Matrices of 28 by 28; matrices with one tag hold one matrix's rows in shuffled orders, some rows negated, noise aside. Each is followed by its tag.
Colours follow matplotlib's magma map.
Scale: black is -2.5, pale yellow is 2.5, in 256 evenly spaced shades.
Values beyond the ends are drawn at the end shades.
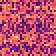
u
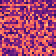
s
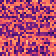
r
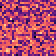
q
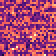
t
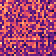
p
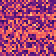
p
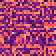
t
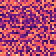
u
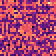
r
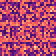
u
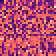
p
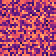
u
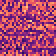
p
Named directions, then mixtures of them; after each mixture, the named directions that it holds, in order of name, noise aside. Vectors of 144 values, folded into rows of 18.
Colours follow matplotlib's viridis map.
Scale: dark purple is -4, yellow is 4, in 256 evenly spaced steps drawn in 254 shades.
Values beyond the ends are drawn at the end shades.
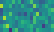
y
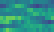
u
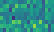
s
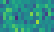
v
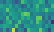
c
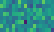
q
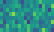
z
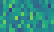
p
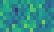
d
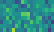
c.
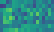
u, v.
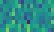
s, z.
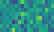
c, q.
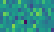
q, v.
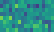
s, u.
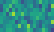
p, z.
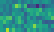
q, s, u.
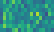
p, v, y.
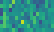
p, y.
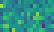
c, q, y.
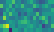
y.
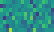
y, z.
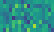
q, s, z.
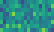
z.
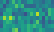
u, v, y.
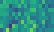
d, q.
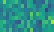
c, p, s.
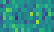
v.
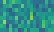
c, p, z.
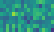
q, z.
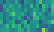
z.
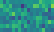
c, u, z.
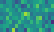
c.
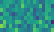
s, z.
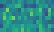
u, v.
